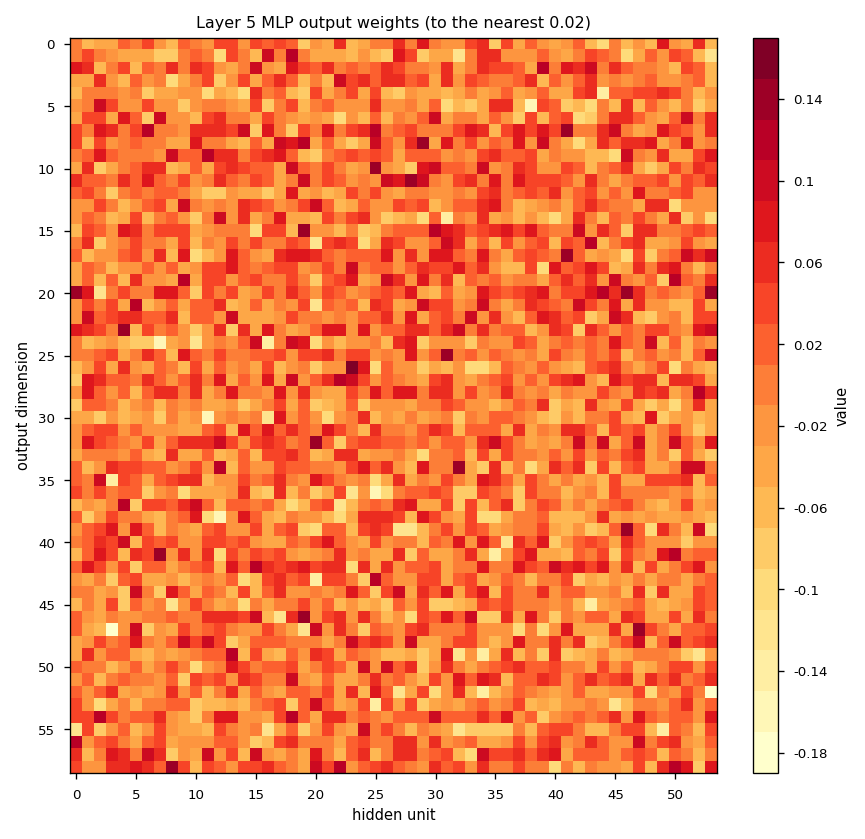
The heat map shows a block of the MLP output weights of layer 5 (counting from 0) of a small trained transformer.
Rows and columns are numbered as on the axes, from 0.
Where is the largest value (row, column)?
26, 23
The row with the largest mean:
7
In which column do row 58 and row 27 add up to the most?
22
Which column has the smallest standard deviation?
36
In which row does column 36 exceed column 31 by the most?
5
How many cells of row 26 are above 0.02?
9
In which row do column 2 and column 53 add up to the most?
54
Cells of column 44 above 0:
23
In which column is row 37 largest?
4
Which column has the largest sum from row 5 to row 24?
34
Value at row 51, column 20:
-0.04
